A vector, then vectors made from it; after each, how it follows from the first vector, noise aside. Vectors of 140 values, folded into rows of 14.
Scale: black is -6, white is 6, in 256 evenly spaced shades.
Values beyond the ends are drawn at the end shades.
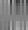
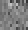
sign-scrambled.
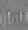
wrapped around, negated, partly zeroed.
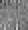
reversed, negated, partly zeroed.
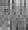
negated.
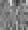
sign-scrambled.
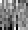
reversed, scaled up.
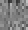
sign-scrambled.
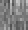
negated.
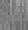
negated, shrunk.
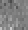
reversed, negated, partly zeroed.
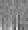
reversed, negated, partly zeroed.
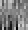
reversed, scaled up.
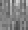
negated.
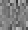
sign-scrambled.
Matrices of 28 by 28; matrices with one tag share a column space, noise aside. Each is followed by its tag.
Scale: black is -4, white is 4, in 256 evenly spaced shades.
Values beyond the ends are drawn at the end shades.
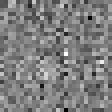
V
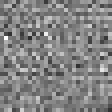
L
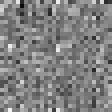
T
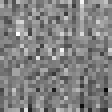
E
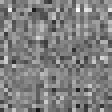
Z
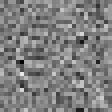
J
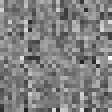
Z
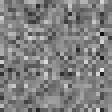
V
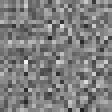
J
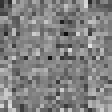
E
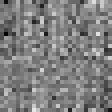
E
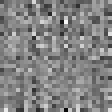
E
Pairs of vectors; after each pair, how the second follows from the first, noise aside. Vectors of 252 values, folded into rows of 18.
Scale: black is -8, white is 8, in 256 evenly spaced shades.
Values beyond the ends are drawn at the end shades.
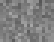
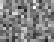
reversed, scaled up.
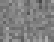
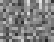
negated, scaled up.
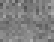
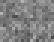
reversed.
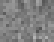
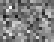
wrapped around, negated, scaled up.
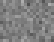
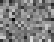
reversed, scaled up.
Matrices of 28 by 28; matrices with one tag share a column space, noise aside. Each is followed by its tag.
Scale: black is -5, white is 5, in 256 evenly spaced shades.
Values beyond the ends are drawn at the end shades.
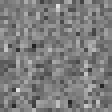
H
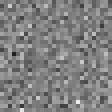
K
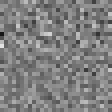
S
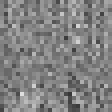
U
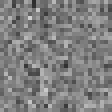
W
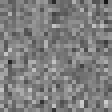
H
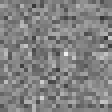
K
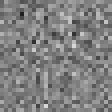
S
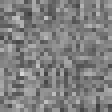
W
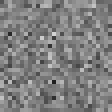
K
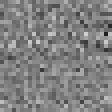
S
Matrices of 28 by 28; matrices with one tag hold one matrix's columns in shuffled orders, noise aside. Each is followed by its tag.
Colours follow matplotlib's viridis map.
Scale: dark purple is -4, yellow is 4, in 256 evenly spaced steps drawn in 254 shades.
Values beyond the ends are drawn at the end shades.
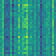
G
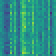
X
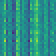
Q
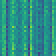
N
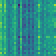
G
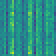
X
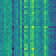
N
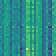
N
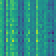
Q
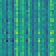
Q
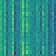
X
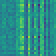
G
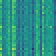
N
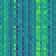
N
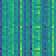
N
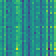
N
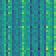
N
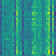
X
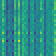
Q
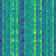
Q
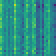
G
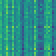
N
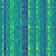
N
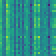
G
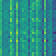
Q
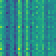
N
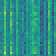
X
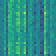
X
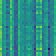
N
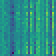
X
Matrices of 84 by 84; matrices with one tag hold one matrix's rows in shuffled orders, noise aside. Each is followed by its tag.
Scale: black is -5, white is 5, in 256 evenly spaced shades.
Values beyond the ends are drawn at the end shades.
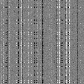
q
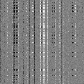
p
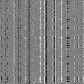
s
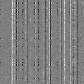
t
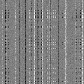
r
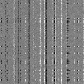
s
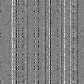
t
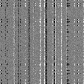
s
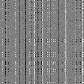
r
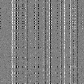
t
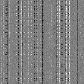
q
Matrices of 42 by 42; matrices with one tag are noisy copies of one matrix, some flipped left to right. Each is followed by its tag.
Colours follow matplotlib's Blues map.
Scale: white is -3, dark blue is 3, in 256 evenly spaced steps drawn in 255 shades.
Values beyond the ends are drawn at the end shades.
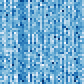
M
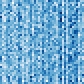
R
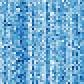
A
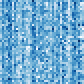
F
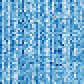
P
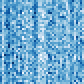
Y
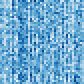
M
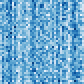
F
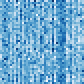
M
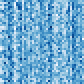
F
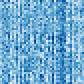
M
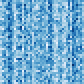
F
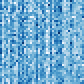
P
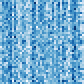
F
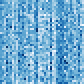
A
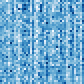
P
